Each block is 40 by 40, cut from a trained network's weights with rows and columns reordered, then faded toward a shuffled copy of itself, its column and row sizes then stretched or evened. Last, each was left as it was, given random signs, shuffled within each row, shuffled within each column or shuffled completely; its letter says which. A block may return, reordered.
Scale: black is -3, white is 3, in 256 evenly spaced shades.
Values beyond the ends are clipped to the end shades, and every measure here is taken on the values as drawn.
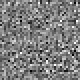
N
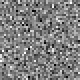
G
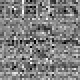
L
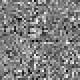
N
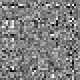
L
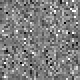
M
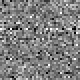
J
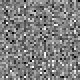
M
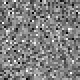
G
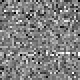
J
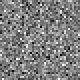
G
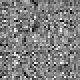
L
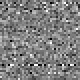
J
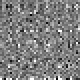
L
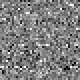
J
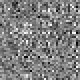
L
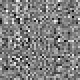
L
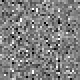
M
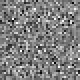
J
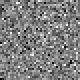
G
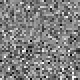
J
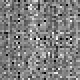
L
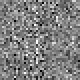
M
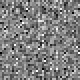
M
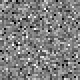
G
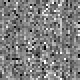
M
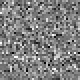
J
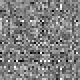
L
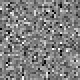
M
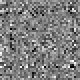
N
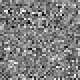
J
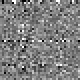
N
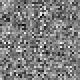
N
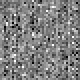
M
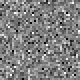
G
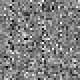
M
